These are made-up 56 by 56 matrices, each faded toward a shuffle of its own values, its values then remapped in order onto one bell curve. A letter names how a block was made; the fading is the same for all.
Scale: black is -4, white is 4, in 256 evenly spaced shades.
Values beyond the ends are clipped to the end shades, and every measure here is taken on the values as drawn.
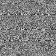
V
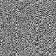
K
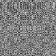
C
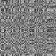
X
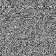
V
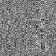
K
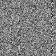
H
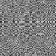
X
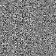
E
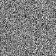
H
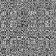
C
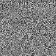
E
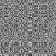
X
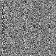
E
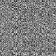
K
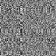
C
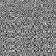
X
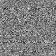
V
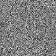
E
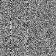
H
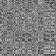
X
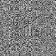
K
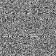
V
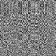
C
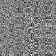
K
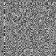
K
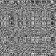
X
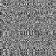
C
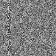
H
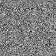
V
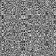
K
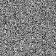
H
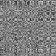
X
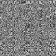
K
